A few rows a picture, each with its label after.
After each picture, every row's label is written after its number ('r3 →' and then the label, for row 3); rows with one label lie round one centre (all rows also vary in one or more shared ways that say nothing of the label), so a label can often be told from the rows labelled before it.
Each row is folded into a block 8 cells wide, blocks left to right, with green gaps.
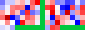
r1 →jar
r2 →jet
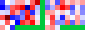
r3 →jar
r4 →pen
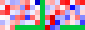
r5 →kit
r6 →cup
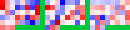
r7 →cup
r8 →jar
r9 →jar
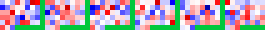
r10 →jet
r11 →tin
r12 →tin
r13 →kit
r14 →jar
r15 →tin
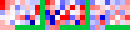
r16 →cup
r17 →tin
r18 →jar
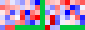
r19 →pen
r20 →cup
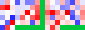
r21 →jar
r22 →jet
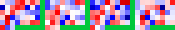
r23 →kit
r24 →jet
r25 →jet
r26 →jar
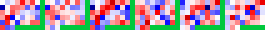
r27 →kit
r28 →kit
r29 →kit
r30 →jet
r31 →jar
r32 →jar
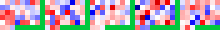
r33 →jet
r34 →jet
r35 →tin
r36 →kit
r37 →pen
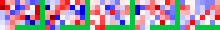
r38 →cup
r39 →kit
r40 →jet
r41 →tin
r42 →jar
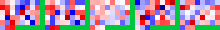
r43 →jet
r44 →pen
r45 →cup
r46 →jar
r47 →jar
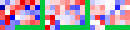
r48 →kit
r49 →cup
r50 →jar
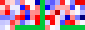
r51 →kit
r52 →jet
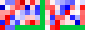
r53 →kit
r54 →jet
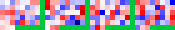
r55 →jet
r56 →cup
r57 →pen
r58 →kit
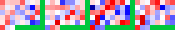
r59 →cup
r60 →jar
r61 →kit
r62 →cup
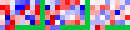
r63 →jet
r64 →kit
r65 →pen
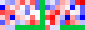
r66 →kit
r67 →jet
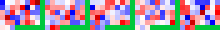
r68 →jar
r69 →pen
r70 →kit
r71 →kit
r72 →jet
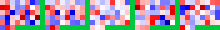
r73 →pen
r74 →pen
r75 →kit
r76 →cup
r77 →tin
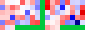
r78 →kit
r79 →cup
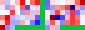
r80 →cup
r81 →jar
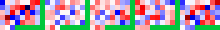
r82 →jar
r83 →pen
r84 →pen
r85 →kit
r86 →jar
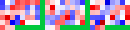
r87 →pen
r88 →kit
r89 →jar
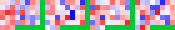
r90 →jet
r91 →kit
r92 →kit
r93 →jet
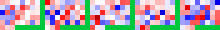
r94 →tin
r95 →tin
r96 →cup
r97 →pen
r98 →kit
